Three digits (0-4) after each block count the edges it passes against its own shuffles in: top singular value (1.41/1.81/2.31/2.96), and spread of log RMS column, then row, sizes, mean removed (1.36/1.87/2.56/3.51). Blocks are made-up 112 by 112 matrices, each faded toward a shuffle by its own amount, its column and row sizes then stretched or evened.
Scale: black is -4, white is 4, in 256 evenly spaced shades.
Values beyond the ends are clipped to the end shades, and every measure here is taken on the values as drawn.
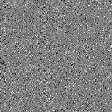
3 1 0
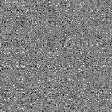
3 1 2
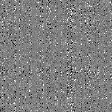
0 4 2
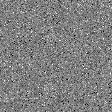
0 1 0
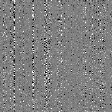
3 4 0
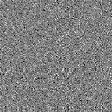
3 1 1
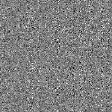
1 3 2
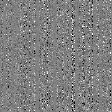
1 4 0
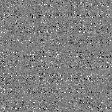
0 2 3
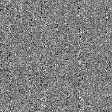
0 3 1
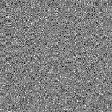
3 1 0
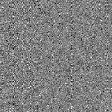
3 3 0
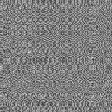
4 0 2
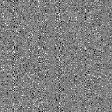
3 3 0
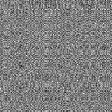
4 2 2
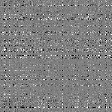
3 3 4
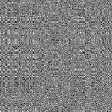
4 2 2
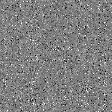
0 2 1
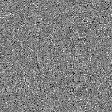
2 1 0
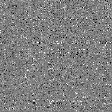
2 2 2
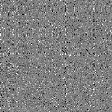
3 2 1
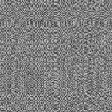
4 2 2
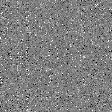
1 2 0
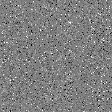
1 2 0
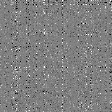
1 3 2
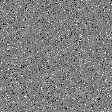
0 1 1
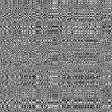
4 1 4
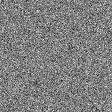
0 0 0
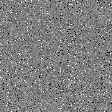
0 2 0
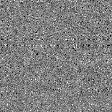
2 1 2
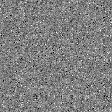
2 1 0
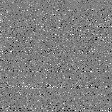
1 0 3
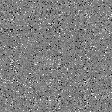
2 1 1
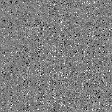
0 3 2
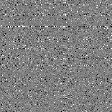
3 2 3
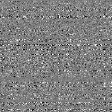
2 2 4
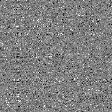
2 1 2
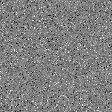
2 0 0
